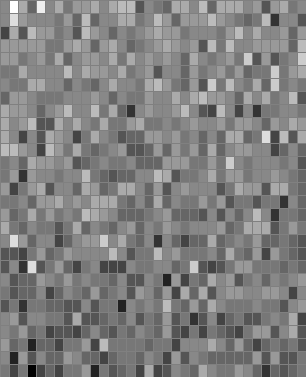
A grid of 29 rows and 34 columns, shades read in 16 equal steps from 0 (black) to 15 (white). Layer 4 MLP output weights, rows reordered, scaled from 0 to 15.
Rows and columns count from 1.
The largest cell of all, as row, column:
1, 2
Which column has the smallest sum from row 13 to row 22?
3
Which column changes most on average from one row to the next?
24
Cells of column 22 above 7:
18
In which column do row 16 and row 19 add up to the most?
12
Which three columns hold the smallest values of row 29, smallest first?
4, 11, 30
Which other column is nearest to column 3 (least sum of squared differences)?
14
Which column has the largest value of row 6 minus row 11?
31
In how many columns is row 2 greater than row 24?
23
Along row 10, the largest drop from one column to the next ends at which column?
5
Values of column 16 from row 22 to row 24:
5 9 7
